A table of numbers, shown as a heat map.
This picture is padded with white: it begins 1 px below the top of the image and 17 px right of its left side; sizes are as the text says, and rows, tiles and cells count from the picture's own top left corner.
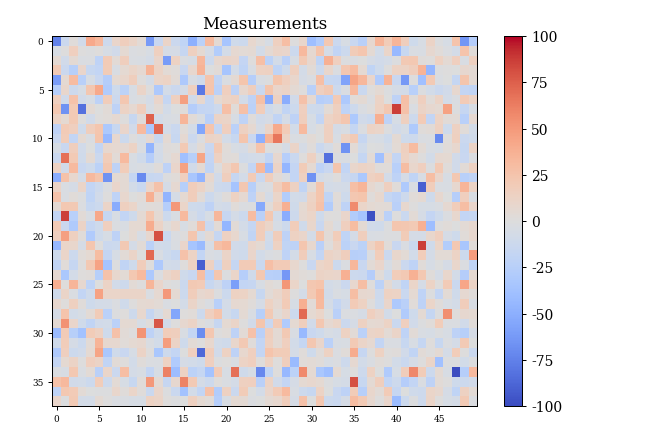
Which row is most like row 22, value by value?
8
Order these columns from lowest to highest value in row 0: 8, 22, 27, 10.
22, 10, 8, 27
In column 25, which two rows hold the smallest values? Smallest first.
6, 13
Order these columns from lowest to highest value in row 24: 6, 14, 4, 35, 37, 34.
37, 35, 4, 14, 6, 34
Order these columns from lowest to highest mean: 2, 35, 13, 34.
34, 13, 2, 35
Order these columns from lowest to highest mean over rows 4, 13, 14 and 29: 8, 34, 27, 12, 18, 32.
34, 27, 32, 18, 8, 12
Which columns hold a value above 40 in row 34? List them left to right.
13, 21, 29, 42
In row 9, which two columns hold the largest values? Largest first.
12, 26
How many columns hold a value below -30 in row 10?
3
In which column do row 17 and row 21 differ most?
43
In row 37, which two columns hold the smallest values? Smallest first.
40, 19
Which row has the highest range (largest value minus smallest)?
18
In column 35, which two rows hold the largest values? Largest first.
35, 17
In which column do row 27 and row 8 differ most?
11
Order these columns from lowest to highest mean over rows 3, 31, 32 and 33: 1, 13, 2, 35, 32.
2, 32, 1, 13, 35
